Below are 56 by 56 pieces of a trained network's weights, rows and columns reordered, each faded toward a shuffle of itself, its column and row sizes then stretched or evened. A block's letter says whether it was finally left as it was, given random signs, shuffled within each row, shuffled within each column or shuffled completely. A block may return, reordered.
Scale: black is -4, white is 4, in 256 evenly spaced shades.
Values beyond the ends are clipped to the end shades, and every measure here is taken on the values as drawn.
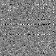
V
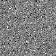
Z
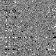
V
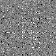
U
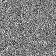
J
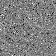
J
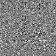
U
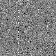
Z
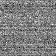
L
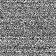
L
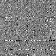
V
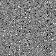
Z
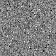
J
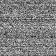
L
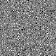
U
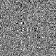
V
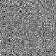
V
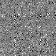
U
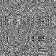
V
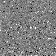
L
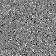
L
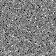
J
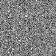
Z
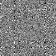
U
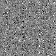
Z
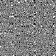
V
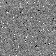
J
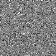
L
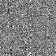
U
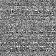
V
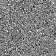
J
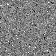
J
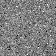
J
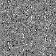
Z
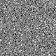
Z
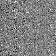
Z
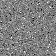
J
